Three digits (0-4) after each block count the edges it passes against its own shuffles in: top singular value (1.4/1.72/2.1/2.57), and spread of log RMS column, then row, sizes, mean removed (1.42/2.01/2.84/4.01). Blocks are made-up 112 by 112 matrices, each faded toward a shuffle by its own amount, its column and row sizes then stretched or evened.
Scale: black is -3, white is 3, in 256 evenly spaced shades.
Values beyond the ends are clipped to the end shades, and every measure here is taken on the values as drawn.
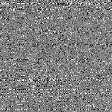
3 0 3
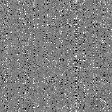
2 3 1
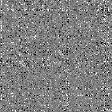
2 3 2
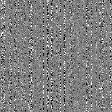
0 4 0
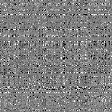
4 2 3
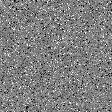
0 0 0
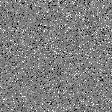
0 0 1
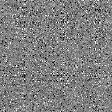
2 2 1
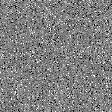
2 1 0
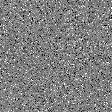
1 0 0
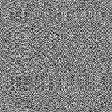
4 0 0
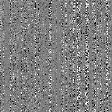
2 4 0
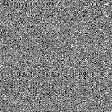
3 1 1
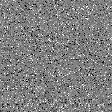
2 0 1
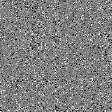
1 2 1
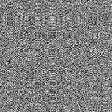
4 0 1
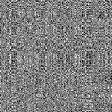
4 2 1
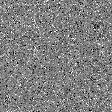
1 0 0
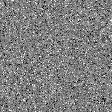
1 0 0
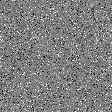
0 0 0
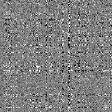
3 3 3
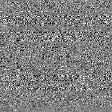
2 0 4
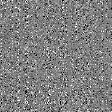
0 3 2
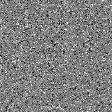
1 1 0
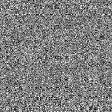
3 0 2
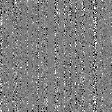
0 4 1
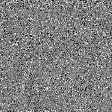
1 0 2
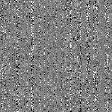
0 4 1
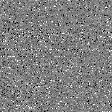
0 1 2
